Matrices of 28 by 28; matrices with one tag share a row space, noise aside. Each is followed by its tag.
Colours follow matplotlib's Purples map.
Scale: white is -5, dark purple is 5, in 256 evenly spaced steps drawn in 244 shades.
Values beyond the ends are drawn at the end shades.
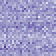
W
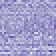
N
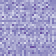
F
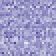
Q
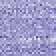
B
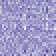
W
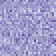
B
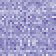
W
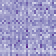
B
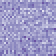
W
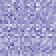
Q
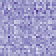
Q
